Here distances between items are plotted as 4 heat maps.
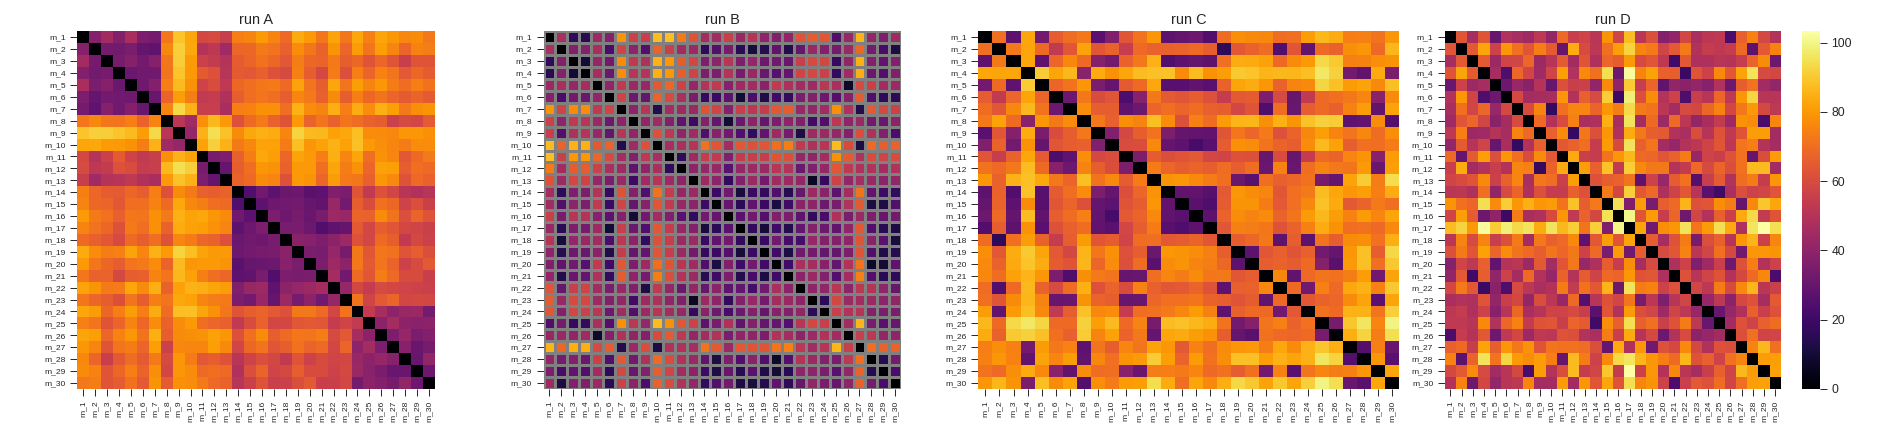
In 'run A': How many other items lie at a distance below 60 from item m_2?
9
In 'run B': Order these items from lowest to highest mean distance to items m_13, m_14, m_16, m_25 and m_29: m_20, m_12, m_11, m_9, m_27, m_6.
m_6, m_20, m_9, m_12, m_11, m_27
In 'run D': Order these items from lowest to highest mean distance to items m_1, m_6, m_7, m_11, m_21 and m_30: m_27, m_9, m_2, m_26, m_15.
m_26, m_9, m_2, m_27, m_15
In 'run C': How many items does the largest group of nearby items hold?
9
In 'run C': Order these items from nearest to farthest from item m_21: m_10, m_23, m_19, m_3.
m_23, m_19, m_10, m_3
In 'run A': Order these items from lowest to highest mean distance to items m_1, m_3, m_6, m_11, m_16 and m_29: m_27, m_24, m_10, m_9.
m_27, m_24, m_10, m_9
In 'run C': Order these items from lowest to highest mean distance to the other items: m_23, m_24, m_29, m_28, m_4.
m_23, m_29, m_24, m_28, m_4
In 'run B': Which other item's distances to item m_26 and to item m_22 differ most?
m_5
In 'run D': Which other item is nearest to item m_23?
m_13
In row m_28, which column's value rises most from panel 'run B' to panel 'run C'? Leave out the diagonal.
m_20
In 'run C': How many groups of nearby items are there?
5
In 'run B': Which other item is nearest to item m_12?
m_11
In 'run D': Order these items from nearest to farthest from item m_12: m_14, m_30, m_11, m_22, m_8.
m_30, m_22, m_14, m_8, m_11
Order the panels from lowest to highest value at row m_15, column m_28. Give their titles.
run B, run A, run C, run D
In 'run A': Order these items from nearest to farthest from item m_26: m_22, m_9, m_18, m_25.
m_25, m_22, m_18, m_9
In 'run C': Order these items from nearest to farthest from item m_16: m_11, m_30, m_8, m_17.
m_17, m_11, m_8, m_30
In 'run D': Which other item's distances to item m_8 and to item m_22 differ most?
m_4
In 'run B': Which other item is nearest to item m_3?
m_4
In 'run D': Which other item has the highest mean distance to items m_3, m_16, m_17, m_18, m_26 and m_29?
m_28
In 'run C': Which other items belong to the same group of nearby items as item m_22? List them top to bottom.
m_2, m_18, m_24
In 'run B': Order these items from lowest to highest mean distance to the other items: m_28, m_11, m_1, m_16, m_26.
m_16, m_28, m_26, m_1, m_11
